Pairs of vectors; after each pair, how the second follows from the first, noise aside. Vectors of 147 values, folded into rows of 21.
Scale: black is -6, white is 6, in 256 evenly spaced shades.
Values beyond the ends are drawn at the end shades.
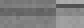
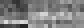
reversed, negated, scaled up.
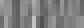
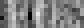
wrapped around, negated, scaled up.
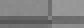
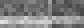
negated, scaled up.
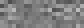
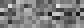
wrapped around, negated, scaled up.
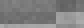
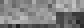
negated, scaled up.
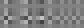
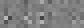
negated, partly zeroed.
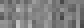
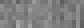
shrunk.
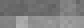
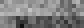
negated, scaled up.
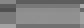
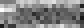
negated, scaled up.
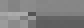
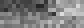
reversed, scaled up.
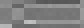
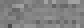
negated, partly zeroed.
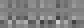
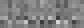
copied.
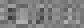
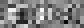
negated, scaled up.
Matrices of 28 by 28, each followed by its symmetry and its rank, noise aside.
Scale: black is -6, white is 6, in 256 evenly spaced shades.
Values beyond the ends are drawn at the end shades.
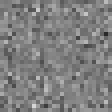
antisymmetric, rank eight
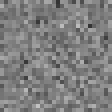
antisymmetric, rank six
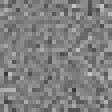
antisymmetric, rank eight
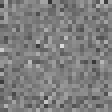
no symmetry, rank seven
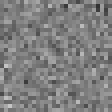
antisymmetric, rank eight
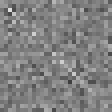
symmetric, rank six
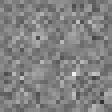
symmetric, rank seven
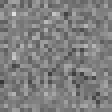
symmetric, rank six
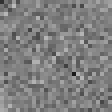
symmetric, rank eight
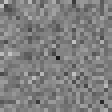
symmetric, rank six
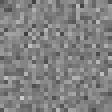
symmetric, rank eight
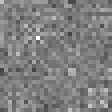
symmetric, rank six
